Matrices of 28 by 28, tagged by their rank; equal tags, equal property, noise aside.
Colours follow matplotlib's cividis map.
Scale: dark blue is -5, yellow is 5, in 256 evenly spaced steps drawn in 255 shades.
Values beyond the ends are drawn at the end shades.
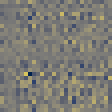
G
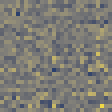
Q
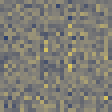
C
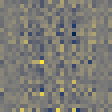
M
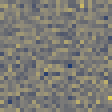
Q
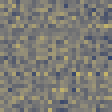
C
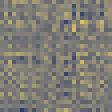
G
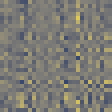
M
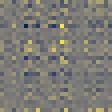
M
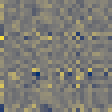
M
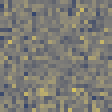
Q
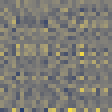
M
